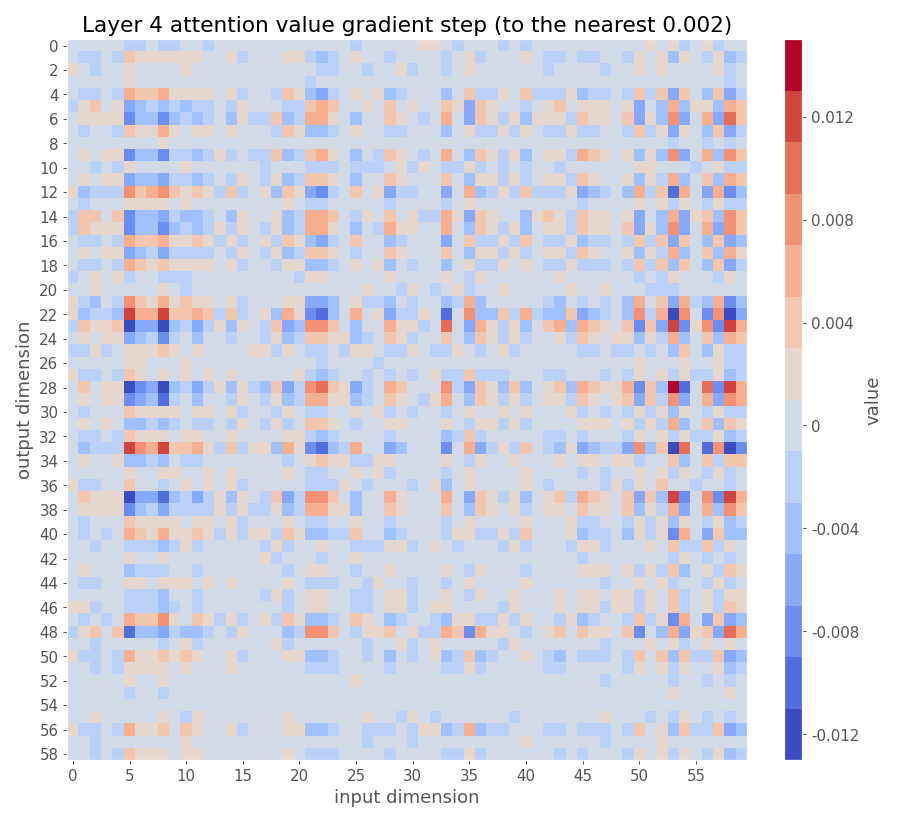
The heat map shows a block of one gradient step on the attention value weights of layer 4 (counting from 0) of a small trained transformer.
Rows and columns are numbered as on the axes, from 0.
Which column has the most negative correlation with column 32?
26
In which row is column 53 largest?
28
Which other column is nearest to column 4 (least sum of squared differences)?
42
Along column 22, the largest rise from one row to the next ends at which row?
23
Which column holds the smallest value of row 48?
5
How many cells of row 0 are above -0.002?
49
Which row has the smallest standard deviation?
54
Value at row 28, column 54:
-0.01
